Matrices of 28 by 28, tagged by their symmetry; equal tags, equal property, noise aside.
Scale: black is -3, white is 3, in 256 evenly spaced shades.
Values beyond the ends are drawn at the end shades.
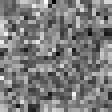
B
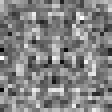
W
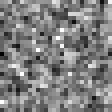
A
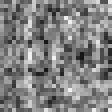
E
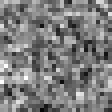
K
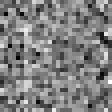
E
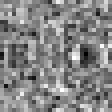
E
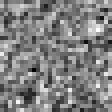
A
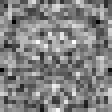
W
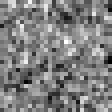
K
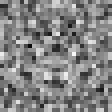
W
